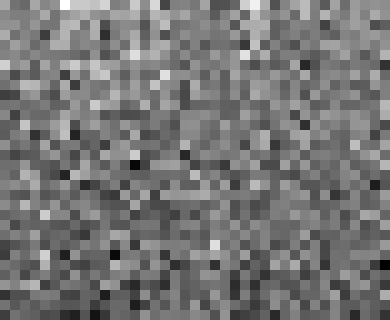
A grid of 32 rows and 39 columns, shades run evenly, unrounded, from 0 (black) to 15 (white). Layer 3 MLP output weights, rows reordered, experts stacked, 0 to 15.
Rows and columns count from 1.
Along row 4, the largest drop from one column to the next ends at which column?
11
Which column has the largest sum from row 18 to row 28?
22
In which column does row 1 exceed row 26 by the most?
7
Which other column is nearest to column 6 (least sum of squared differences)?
37
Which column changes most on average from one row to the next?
39
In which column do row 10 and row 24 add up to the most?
12
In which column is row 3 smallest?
33
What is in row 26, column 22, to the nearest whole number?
10
